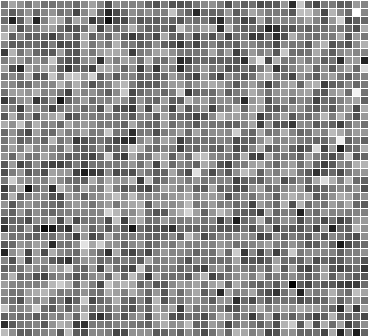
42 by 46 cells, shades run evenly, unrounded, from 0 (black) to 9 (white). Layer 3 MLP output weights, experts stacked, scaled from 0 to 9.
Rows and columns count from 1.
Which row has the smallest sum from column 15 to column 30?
29
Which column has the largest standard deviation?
43
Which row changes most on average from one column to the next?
32
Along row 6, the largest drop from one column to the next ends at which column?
42
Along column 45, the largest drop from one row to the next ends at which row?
3
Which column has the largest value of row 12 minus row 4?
45
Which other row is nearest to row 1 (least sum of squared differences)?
16
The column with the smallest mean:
35
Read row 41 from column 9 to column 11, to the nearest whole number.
6 2 2
